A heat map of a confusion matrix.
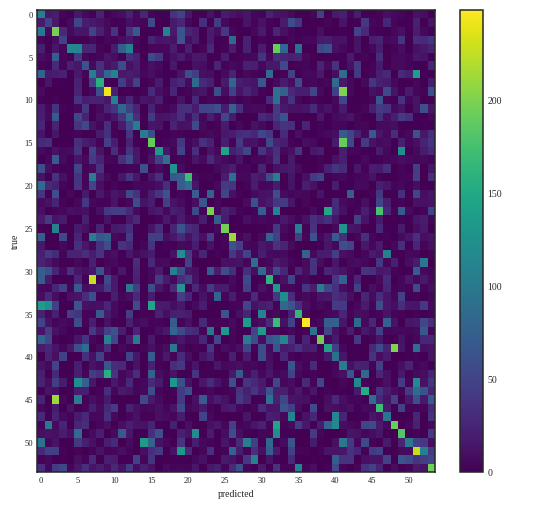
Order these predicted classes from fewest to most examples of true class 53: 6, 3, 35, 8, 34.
34, 8, 6, 3, 35
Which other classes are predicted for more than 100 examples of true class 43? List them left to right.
5, 18, 51
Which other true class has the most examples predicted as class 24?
33
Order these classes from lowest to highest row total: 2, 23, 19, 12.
12, 2, 19, 23
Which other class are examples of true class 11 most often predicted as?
26
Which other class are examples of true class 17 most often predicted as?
2
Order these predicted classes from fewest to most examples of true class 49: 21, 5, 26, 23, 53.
23, 53, 26, 5, 21
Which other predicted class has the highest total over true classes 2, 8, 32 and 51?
19
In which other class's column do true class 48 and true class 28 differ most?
32
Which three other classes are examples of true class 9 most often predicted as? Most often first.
41, 32, 33
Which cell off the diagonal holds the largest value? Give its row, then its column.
31, 7
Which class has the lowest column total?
4
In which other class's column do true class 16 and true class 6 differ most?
25
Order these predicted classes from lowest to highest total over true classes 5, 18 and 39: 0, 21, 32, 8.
21, 8, 0, 32
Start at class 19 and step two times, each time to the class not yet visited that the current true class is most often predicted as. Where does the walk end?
0
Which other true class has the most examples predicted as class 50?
52
